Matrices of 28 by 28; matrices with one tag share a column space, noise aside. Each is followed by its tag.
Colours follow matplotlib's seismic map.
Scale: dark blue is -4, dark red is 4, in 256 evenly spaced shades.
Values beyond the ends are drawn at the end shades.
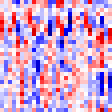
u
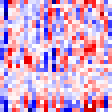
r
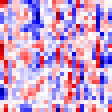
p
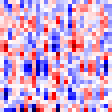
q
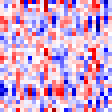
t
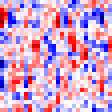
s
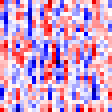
p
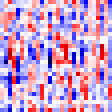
p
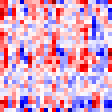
r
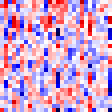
t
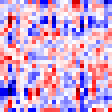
t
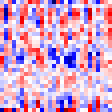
r
